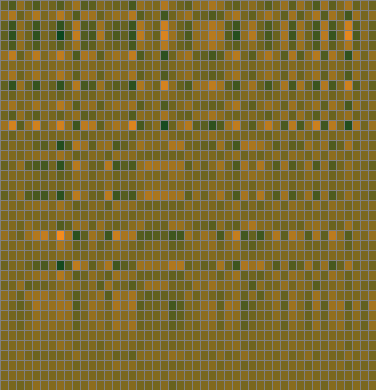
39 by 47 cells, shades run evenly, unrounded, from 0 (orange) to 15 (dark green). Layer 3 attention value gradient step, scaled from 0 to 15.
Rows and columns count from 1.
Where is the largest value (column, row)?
8, 4
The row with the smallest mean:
13
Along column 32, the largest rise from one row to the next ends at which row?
24
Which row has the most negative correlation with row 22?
23
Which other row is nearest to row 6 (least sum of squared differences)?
2
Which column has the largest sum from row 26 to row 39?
22
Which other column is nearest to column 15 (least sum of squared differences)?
42
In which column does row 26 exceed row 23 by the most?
32
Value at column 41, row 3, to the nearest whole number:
5
